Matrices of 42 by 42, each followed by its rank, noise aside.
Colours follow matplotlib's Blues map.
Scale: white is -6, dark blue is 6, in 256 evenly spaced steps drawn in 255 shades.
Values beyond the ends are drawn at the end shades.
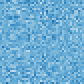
eight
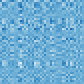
three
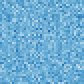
twelve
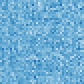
twelve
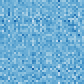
four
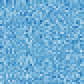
eight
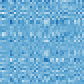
three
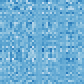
four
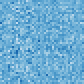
eight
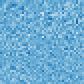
eight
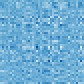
four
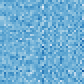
six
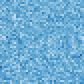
twelve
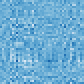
four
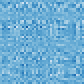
three
